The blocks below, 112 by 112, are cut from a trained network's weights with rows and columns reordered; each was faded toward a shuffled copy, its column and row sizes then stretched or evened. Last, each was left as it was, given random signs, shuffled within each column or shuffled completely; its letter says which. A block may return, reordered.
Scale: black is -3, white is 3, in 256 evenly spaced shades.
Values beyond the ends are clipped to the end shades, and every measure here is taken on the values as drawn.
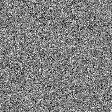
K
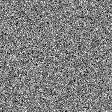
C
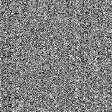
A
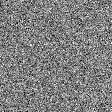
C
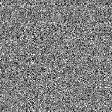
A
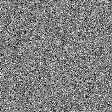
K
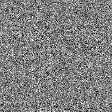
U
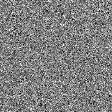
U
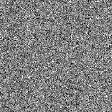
A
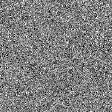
U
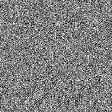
A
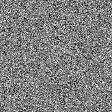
K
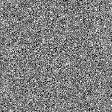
A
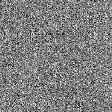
A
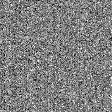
K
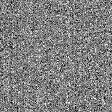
K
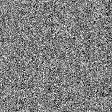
K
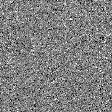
K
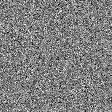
C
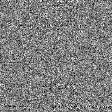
U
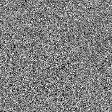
U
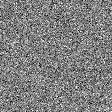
C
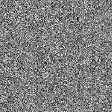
A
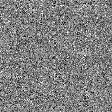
U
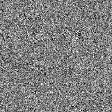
A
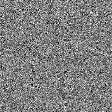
A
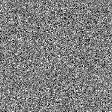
A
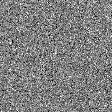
K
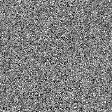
U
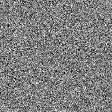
U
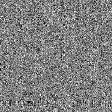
A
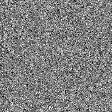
K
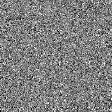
A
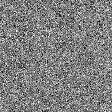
K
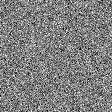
C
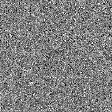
U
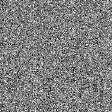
A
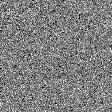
K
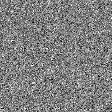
U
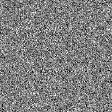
A
